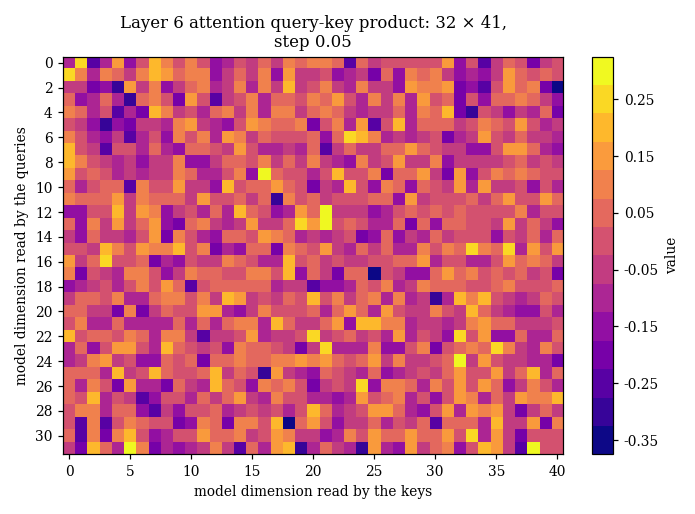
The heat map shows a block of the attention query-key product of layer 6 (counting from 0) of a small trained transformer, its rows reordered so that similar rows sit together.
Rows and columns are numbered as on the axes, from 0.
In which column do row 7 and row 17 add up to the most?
0
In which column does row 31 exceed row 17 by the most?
25
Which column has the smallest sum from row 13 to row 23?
28
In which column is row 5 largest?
27
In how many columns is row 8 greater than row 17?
16
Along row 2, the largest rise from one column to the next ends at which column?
5
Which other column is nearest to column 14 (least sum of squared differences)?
37
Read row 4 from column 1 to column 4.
0.05 -0.1 0 -0.25
